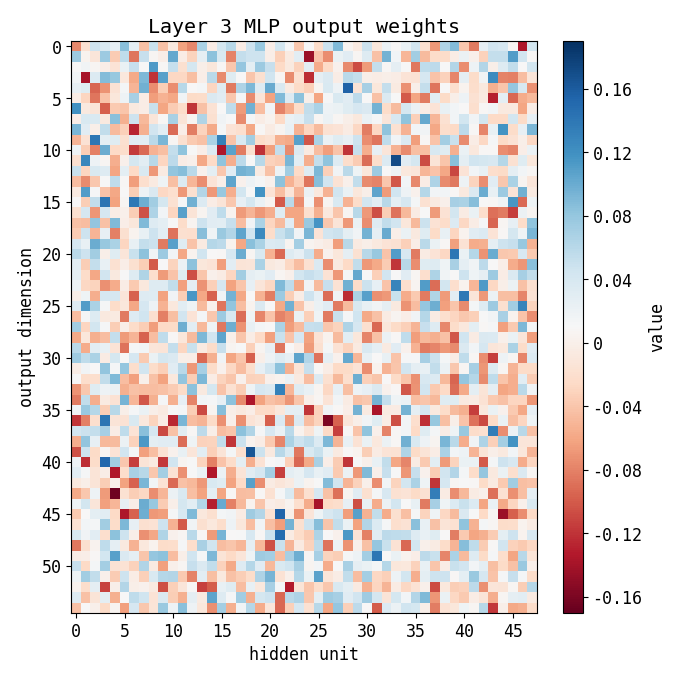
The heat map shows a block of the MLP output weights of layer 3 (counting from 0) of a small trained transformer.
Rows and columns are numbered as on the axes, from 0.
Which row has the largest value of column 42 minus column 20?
23
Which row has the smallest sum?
36
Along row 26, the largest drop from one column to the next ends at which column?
17
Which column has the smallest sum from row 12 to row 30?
35
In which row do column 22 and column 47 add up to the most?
18
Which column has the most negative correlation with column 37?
27
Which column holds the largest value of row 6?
0
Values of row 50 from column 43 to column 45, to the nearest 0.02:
-0.04 -0.02 -0.04
